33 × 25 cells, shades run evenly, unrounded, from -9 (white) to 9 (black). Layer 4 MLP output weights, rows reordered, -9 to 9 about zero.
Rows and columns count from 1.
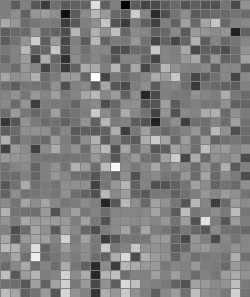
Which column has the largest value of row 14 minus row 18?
1
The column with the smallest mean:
3
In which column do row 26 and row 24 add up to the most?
6
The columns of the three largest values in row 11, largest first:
15, 16, 13
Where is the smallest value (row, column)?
9, 10
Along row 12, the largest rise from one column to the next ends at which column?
4
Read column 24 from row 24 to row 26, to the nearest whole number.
-4 -2 1
